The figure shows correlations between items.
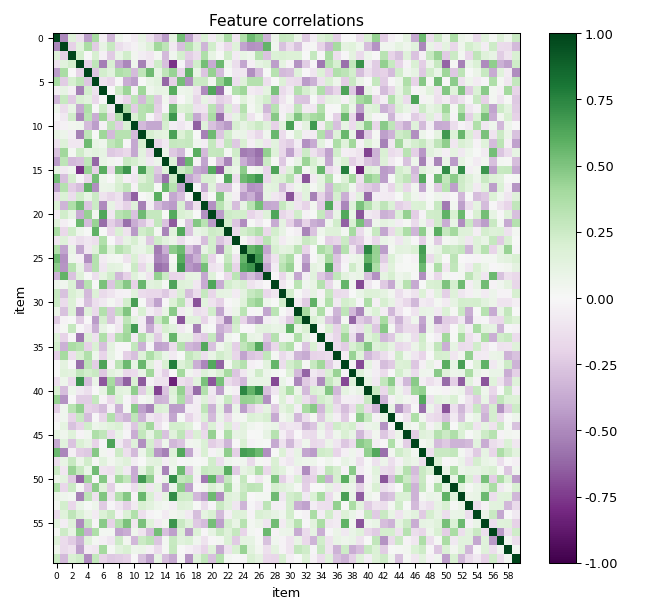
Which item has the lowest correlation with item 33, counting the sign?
18
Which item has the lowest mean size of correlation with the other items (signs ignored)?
48
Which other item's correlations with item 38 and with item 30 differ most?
10
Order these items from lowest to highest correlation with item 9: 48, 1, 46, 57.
46, 1, 57, 48
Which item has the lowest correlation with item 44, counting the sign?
42
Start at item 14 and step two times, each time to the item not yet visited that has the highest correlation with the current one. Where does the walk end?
4
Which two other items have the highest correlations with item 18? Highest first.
13, 21
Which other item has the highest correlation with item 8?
15
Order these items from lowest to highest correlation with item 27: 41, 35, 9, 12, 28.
41, 35, 9, 12, 28
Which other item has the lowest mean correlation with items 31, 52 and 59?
39
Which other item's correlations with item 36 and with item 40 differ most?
24
